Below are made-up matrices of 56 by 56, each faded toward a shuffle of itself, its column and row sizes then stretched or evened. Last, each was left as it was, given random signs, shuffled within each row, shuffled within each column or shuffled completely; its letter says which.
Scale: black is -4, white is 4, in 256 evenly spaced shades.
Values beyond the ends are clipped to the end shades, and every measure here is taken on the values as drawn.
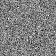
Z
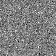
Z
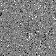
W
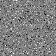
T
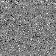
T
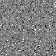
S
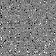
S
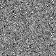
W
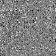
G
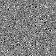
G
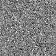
W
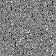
W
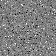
Z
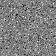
Z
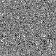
S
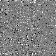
G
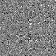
S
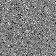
Z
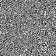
G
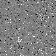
W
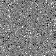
W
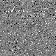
T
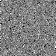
W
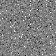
W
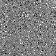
S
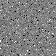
Z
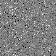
W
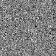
G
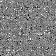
T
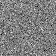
Z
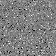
T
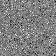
Z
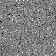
Z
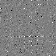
G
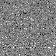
T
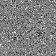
G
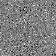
G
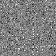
S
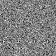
T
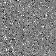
W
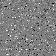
T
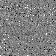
T
